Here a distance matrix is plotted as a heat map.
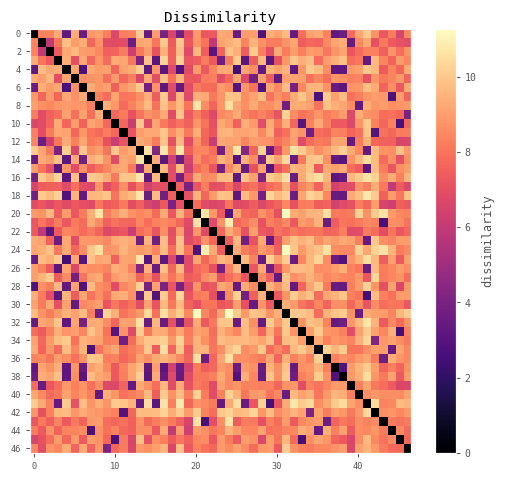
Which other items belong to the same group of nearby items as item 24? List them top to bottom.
20
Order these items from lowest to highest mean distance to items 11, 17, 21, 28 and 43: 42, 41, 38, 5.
38, 42, 5, 41
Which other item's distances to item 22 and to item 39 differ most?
2
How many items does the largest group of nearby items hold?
11
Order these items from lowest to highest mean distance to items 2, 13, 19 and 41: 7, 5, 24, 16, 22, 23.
23, 22, 5, 7, 24, 16
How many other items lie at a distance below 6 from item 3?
6
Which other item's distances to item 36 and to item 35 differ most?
7
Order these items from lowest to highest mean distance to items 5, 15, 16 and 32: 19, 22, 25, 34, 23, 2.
25, 19, 23, 22, 2, 34
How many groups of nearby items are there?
13
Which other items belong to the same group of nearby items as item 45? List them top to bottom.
10, 33
